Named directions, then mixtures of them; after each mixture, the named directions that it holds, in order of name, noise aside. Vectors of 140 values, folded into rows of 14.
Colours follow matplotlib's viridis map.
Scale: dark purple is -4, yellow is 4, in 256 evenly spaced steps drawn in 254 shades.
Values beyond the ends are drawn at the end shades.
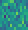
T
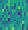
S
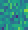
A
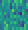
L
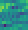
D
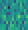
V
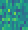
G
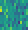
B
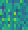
G.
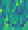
B, G, L.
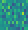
A, V.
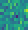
A.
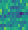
D, G, L.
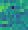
D.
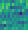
D, L.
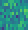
A, T.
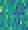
B.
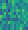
G.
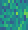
A, D, T.
